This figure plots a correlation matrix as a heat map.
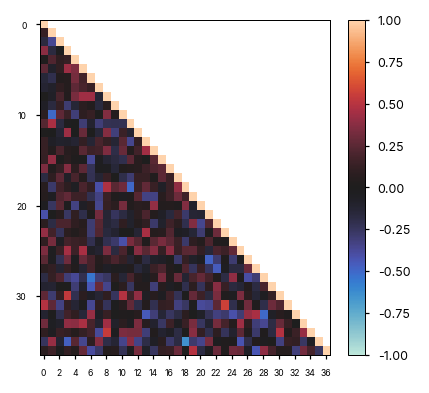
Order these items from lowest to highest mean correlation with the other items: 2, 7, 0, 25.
7, 2, 0, 25
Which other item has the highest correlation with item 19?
36
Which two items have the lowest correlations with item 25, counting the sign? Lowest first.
35, 32
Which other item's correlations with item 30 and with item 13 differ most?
34
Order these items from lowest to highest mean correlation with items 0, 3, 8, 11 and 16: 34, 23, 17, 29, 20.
29, 17, 20, 23, 34
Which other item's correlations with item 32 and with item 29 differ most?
6
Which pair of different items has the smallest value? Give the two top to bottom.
18, 35
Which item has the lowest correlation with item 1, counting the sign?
10
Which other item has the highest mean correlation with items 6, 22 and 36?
33
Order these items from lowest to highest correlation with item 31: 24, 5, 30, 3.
24, 5, 3, 30
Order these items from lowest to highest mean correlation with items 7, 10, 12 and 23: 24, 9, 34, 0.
9, 24, 34, 0
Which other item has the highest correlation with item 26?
32
